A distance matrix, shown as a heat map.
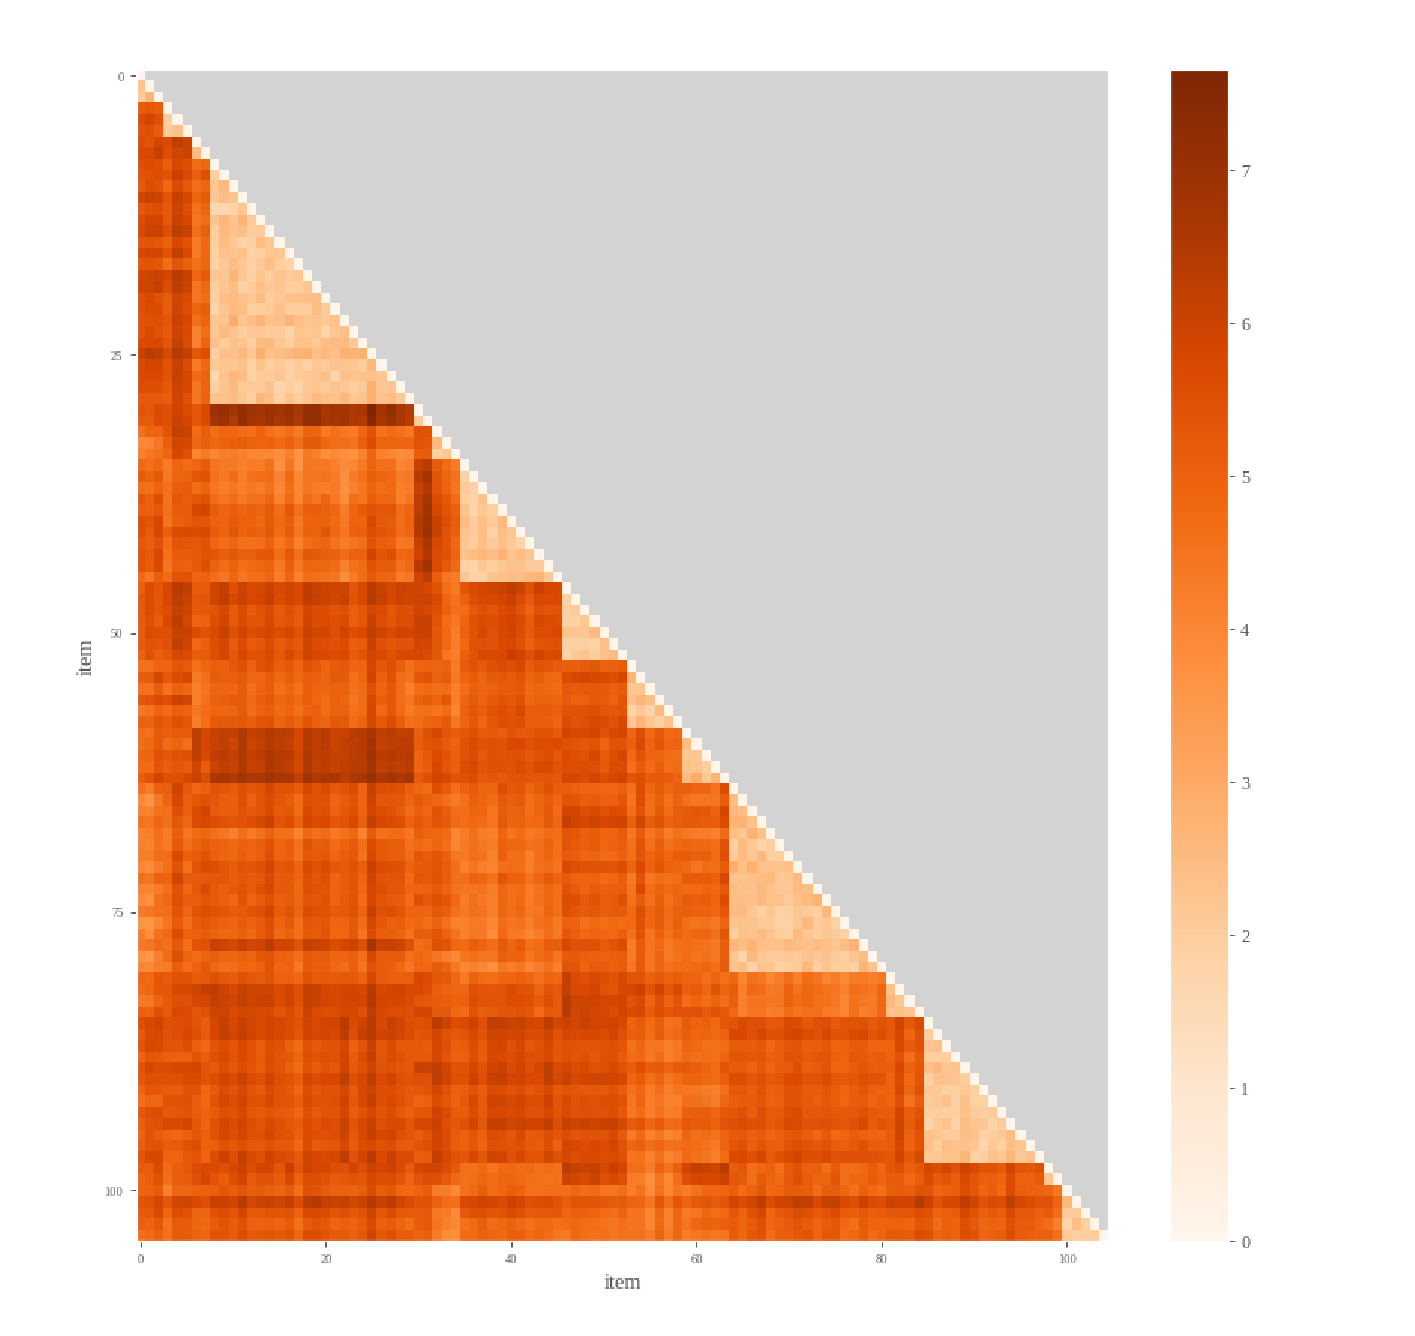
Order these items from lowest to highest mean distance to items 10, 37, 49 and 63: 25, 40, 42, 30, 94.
42, 40, 25, 94, 30
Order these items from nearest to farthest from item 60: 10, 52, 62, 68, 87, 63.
62, 63, 68, 87, 52, 10
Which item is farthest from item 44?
31
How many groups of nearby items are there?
15
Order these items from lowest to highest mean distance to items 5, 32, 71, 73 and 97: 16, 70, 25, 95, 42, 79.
79, 70, 95, 42, 16, 25
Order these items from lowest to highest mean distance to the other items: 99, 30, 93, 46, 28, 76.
76, 28, 93, 99, 46, 30
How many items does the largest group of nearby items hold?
22
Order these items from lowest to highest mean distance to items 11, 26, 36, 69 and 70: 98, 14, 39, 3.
14, 39, 3, 98
